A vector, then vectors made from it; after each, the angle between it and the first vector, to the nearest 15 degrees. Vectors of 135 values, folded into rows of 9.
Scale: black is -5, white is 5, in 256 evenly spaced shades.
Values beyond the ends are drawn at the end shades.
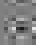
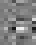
165 degrees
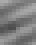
105 degrees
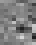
45 degrees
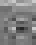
45 degrees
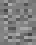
120 degrees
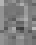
45 degrees
